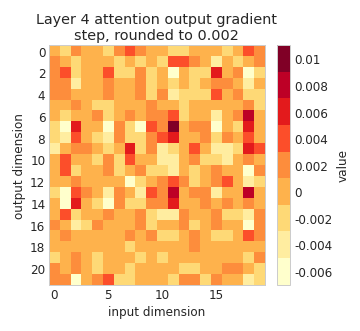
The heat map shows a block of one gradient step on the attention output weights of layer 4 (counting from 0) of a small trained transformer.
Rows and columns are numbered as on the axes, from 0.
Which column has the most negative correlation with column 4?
2
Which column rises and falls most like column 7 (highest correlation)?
19
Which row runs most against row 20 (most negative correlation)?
9
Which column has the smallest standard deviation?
3
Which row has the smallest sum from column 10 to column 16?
10
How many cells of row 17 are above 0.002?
1
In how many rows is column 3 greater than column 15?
8
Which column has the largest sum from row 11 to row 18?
11
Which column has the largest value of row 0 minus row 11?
18
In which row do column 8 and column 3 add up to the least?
7
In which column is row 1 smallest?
15
